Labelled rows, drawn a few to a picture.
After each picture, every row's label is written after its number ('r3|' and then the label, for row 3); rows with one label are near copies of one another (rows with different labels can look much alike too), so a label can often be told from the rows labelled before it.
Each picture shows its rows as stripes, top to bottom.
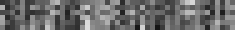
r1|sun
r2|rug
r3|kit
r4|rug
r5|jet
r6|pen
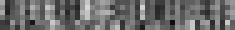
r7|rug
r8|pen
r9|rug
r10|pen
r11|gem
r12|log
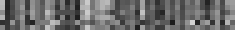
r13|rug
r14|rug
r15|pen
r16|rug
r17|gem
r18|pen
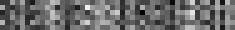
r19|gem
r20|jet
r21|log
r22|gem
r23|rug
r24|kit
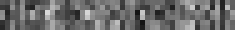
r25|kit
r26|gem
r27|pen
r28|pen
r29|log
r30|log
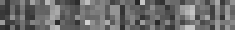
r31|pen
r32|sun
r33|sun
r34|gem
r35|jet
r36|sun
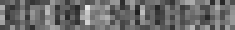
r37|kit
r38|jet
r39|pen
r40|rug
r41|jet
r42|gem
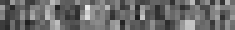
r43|gem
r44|jet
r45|pen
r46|pen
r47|sun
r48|sun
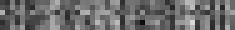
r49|sun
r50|gem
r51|rug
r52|kit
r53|log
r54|gem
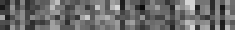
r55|sun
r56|log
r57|gem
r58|rug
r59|kit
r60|gem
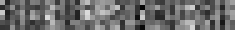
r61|rug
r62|log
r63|rug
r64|pen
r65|kit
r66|log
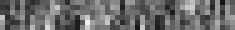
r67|kit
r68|sun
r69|gem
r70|rug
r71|jet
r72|pen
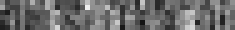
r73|pen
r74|jet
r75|sun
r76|kit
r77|log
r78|sun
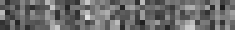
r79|pen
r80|kit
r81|rug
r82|jet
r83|log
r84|sun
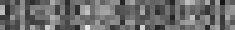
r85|kit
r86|rug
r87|rug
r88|gem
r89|kit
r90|pen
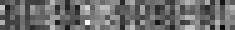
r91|kit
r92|rug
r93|rug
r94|sun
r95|jet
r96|kit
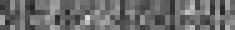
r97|gem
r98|gem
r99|kit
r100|jet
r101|rug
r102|gem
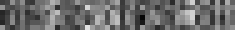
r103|gem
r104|jet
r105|sun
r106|log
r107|log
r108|jet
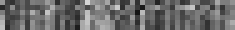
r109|jet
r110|log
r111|pen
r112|jet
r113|rug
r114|rug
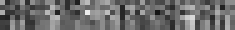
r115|rug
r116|kit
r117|jet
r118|sun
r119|gem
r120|gem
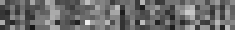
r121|pen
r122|log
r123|sun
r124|gem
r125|jet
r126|gem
